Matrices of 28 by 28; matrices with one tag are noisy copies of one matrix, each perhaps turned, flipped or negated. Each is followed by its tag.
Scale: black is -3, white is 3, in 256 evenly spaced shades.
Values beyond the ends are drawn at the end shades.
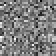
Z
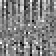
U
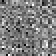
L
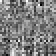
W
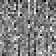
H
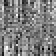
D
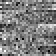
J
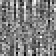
U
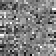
W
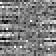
U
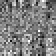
W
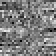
J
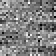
W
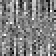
U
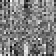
J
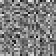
Z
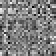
L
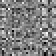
L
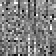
H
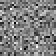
Z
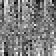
D
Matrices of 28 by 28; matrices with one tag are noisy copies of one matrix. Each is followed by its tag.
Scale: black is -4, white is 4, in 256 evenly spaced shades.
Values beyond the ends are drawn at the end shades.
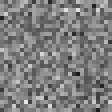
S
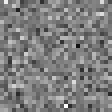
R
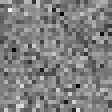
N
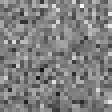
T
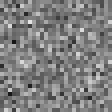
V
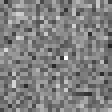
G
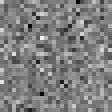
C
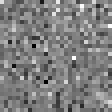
T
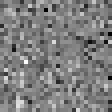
N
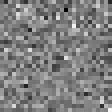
G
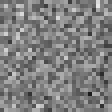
G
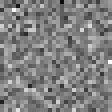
V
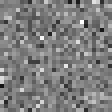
C
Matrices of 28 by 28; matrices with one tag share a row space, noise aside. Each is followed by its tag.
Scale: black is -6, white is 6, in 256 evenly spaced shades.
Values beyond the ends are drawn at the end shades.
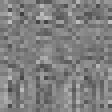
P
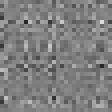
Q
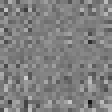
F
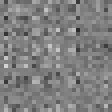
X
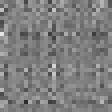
Q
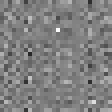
F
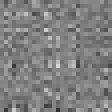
X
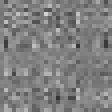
X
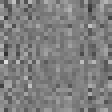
F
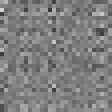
Q
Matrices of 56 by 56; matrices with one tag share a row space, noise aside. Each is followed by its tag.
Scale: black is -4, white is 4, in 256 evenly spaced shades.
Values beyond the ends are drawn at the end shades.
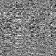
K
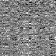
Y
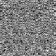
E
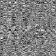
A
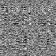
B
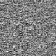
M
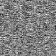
M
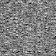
M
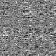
Y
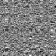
Y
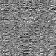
Y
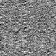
B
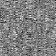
M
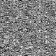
M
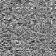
K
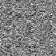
K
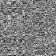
A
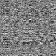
Y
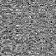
K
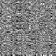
K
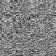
K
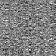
Y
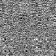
E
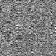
K
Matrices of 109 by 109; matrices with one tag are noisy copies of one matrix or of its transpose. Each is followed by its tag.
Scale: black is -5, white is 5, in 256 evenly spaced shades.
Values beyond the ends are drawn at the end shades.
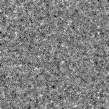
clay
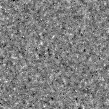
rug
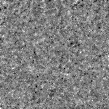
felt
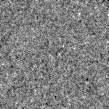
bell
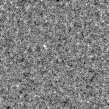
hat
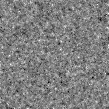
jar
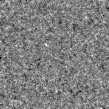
hat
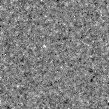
hat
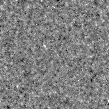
hat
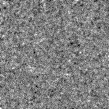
felt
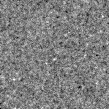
bell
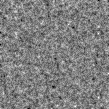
clay
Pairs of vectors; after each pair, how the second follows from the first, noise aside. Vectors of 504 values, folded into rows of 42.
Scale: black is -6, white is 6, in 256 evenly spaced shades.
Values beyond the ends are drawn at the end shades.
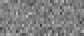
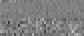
wrapped around, negated, partly zeroed.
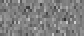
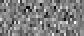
scaled up.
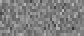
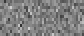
reversed, negated.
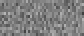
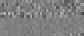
partly zeroed.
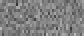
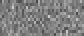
reversed, negated.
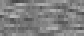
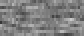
reversed.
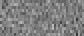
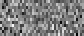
scaled up.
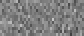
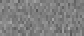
shrunk.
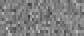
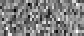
scaled up.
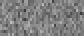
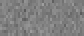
shrunk.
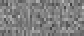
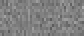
shrunk.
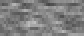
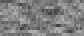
reversed, negated.
